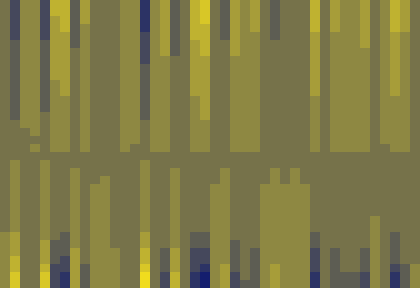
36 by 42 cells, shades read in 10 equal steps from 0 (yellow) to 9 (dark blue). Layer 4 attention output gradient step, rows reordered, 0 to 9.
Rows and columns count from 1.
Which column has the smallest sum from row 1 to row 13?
21
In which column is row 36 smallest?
15
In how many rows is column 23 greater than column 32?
19
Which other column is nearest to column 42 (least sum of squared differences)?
12
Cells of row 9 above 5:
3
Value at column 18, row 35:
2
